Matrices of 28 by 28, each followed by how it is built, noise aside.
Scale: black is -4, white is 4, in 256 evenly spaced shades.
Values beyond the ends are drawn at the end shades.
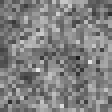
smooth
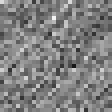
Hankel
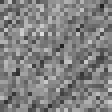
Hankel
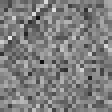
Hankel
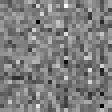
uneven columns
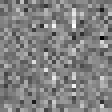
uneven columns
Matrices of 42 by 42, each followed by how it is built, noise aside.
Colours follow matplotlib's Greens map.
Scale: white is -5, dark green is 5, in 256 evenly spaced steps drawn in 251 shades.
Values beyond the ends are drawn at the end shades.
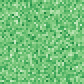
noise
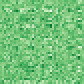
low rank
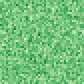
noise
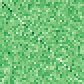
diagonal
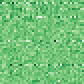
uneven rows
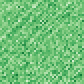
Hankel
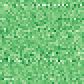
uneven rows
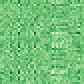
low rank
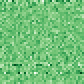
uneven rows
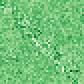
banded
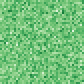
noise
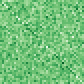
diagonal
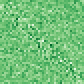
banded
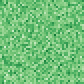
noise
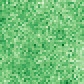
smooth
